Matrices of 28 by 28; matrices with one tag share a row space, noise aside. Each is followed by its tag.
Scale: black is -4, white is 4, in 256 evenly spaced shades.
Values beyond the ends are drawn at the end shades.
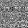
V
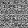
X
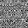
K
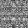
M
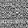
M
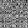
M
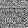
K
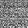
X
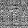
V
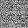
V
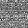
V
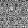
V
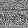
K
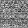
X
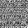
K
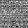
M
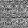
M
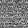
V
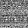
X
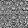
M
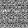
X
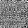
K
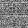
V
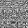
M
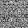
X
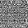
K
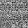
M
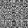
M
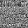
K
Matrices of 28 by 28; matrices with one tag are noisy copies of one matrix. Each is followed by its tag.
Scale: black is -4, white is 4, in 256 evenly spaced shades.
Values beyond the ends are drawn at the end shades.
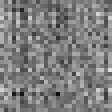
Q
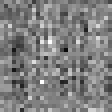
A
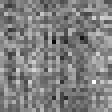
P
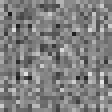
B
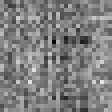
P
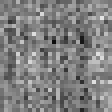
P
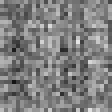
A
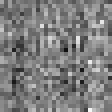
A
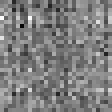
Q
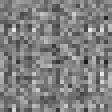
B
